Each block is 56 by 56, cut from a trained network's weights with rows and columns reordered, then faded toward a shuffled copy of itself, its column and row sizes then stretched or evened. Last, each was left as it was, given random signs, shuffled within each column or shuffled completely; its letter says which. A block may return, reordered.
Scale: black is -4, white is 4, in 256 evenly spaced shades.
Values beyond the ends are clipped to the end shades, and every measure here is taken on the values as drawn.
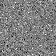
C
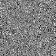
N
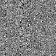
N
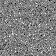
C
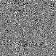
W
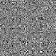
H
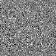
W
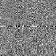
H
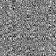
H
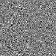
H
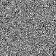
N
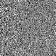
N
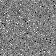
C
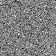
C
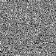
W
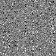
N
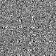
W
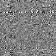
H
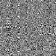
H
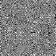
H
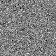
C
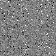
N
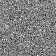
C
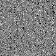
N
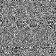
W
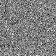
N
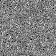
C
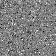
C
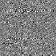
H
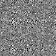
W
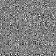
H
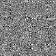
H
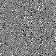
N
